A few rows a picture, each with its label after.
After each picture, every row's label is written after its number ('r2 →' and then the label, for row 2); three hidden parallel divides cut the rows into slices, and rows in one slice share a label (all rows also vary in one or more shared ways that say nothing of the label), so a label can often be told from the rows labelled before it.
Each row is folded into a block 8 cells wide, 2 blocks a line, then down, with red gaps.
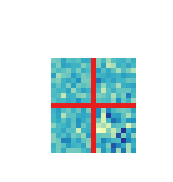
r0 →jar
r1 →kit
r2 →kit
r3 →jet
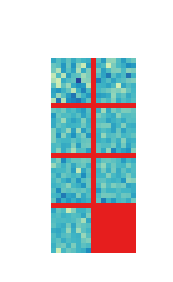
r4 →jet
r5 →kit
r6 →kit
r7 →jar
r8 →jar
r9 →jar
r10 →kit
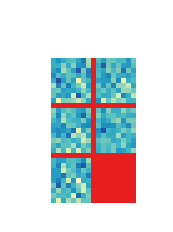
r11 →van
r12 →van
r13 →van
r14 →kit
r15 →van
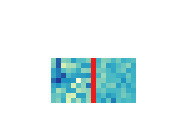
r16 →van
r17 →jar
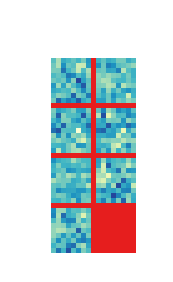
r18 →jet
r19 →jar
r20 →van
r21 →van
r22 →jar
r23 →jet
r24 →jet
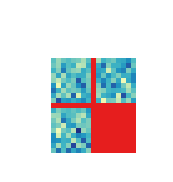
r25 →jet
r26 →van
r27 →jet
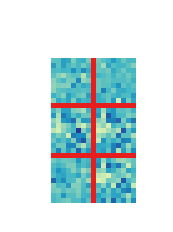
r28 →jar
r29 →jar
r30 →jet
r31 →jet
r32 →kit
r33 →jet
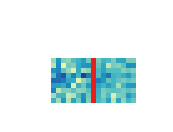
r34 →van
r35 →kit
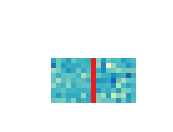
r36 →jar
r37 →kit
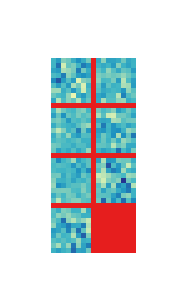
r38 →van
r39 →kit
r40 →jar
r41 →kit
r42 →kit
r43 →jet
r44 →jar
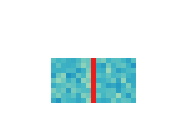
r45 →jar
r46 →kit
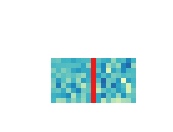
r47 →kit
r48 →van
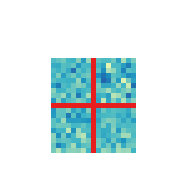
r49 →kit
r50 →van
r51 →kit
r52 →kit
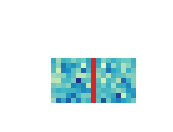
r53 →jet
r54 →jet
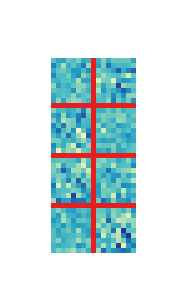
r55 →kit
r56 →jar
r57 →van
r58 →jar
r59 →jet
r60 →jar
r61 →kit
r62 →jet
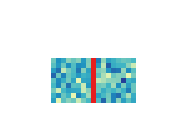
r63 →van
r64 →jet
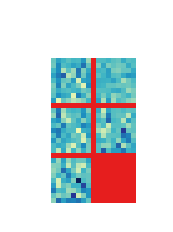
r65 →van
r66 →kit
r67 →van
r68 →jet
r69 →jet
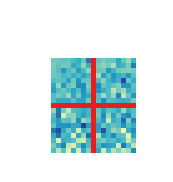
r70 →jar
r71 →jar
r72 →van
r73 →van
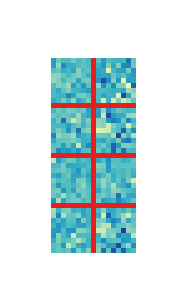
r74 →jar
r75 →van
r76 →jar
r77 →jet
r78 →kit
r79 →jar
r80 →kit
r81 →jet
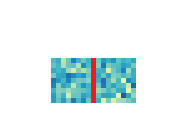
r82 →kit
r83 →van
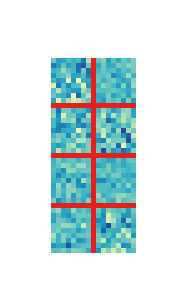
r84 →van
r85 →jar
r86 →van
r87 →jet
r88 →jar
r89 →kit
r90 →jar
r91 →van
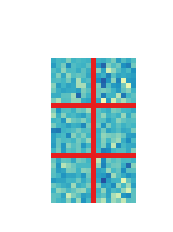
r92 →kit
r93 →van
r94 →kit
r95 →jar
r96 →kit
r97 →van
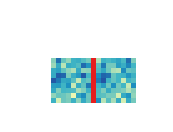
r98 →van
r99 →van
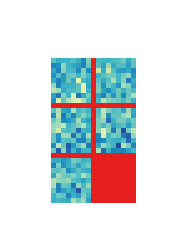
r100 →van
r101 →kit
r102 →jet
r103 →jet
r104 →jar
